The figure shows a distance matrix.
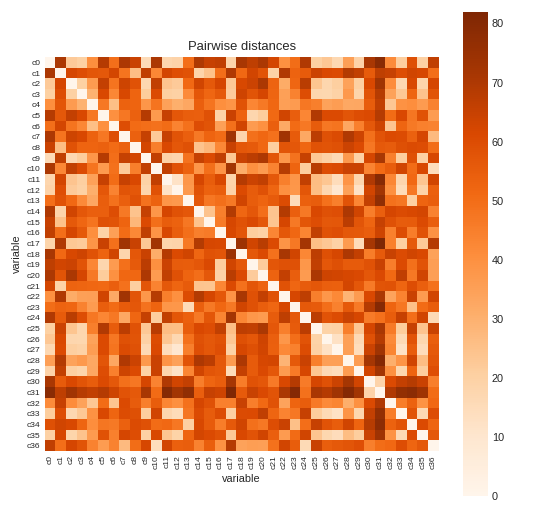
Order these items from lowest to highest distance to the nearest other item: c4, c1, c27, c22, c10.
c27, c10, c1, c4, c22
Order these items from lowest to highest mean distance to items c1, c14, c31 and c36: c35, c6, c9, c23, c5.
c5, c6, c23, c35, c9
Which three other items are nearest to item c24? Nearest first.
c36, c10, c7
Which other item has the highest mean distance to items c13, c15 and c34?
c31
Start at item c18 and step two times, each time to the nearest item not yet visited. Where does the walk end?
c10
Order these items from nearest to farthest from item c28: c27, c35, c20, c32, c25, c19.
c35, c32, c27, c25, c19, c20
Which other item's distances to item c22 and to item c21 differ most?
c1
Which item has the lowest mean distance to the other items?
c12
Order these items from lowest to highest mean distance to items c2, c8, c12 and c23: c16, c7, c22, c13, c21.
c13, c21, c22, c16, c7
